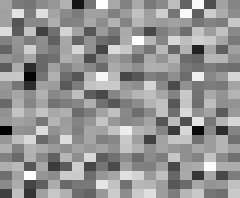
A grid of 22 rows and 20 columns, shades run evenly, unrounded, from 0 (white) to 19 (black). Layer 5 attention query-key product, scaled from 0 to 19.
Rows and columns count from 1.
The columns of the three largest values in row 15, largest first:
1, 17, 19
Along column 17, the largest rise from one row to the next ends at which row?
15
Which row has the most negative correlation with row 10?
16
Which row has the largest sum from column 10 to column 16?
9
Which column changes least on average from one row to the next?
5
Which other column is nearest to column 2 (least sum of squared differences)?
14
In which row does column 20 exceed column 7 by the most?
20
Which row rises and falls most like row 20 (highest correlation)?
6
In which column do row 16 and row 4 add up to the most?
13
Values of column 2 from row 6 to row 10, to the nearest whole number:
8 9 6 4 10
